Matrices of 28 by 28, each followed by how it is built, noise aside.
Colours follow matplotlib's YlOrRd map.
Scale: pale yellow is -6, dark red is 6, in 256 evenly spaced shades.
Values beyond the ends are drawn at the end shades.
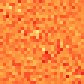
block diagonal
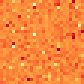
sparse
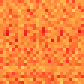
repeating columns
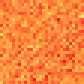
Hankel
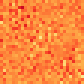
block diagonal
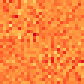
block diagonal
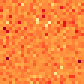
sparse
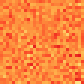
low rank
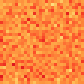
repeating columns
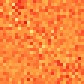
block diagonal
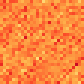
Hankel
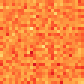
low rank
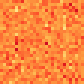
uneven columns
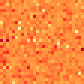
sparse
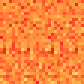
repeating columns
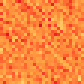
Toeplitz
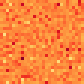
sparse
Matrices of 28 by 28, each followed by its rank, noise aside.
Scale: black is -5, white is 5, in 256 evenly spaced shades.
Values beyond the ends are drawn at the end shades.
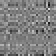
three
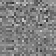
six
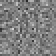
six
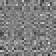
four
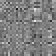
three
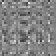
three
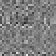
three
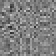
four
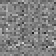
six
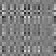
one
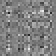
three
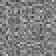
six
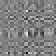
two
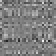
three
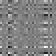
one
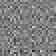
four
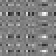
one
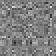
four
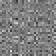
three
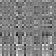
two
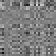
two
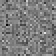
six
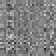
four
